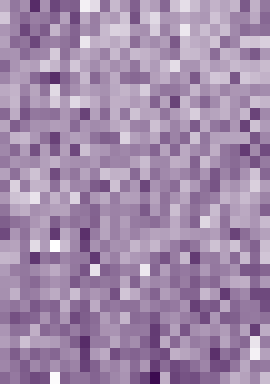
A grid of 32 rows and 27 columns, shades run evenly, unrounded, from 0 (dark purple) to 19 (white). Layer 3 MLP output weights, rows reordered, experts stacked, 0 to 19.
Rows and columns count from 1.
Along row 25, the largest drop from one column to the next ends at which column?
23
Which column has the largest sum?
13
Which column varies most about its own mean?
6
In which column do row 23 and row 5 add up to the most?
15
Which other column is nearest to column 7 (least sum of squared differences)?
5
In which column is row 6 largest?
18
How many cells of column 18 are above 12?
7
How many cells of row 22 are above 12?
6
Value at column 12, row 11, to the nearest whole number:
12
